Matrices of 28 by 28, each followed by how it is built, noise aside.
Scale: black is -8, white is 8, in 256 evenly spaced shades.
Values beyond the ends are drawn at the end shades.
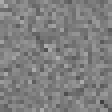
diagonal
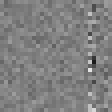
uneven columns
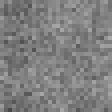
smooth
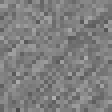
Hankel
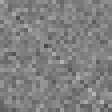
diagonal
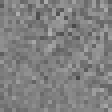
upper triangular
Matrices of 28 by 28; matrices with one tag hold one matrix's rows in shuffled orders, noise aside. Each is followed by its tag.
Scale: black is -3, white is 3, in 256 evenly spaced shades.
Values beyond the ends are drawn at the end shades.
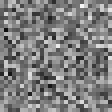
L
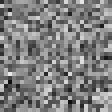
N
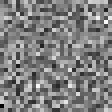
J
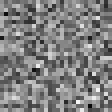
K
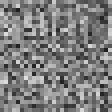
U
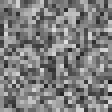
L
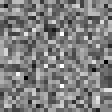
K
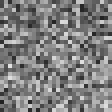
N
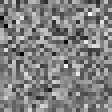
J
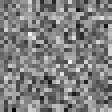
L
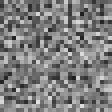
N
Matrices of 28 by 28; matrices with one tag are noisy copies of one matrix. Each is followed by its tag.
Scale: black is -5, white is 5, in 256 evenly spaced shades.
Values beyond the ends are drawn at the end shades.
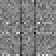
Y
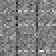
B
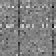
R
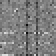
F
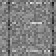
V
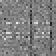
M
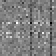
M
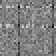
R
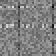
R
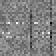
M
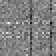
M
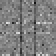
Y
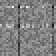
R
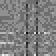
F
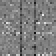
Y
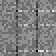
B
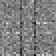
Y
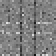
Y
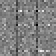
B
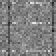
V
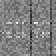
M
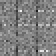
B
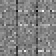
B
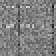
R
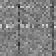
R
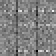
B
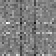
Y
